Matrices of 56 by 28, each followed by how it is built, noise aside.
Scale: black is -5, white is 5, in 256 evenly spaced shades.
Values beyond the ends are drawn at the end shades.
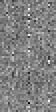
uneven columns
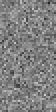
noise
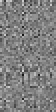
low rank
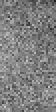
smooth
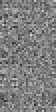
blocks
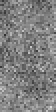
smooth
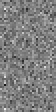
uneven columns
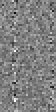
uneven columns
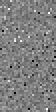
sparse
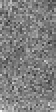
smooth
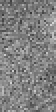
smooth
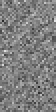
Hankel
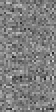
low rank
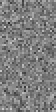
noise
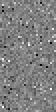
sparse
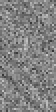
Toeplitz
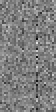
uneven columns
